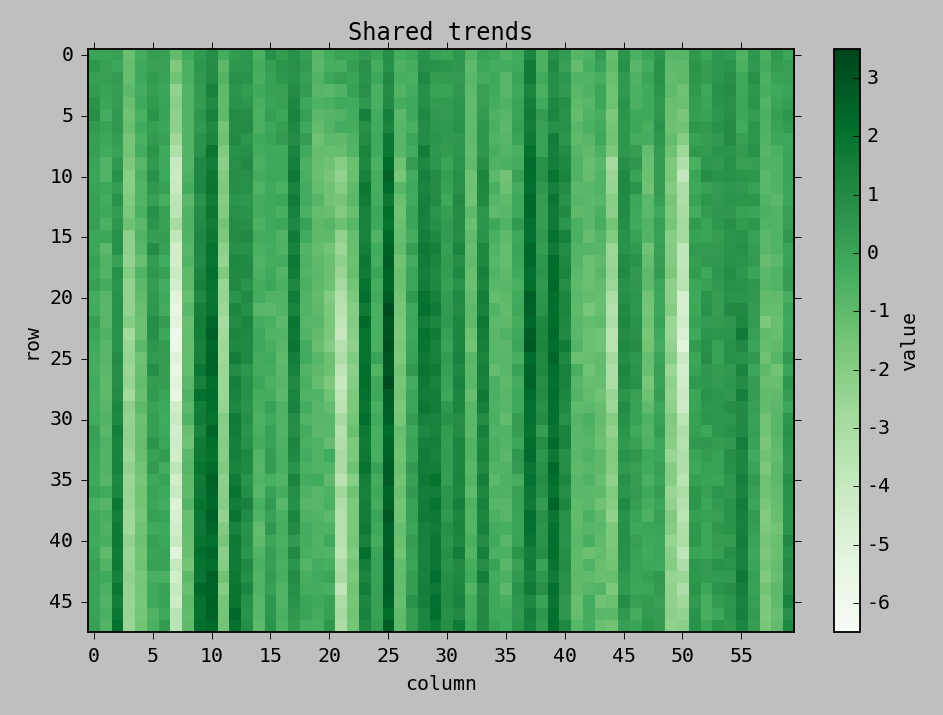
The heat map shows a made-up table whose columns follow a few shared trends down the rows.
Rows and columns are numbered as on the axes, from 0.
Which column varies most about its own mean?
21
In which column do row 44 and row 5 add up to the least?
7
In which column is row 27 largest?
25
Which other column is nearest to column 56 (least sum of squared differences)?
48
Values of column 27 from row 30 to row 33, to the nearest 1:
0 0 0 0
